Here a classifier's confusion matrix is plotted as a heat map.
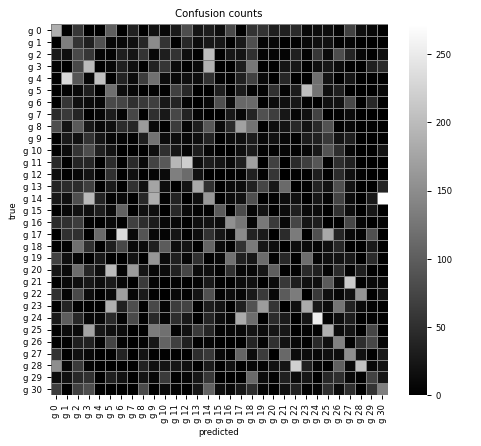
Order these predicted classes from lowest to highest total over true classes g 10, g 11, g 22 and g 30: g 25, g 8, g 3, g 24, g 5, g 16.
g 16, g 5, g 8, g 25, g 24, g 3
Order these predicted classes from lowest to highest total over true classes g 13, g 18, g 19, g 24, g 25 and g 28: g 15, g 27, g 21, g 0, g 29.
g 15, g 27, g 29, g 21, g 0
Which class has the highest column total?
g 18
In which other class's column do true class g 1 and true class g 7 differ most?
g 9
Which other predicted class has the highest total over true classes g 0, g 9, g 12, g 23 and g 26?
g 5
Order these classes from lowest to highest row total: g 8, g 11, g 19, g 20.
g 19, g 20, g 8, g 11
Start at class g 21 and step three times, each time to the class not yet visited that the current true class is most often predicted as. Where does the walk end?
g 6
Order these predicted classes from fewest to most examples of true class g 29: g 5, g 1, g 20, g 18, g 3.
g 20, g 1, g 5, g 3, g 18
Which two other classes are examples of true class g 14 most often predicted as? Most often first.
g 30, g 3
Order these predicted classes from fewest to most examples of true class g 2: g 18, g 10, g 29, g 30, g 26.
g 29, g 30, g 10, g 18, g 26
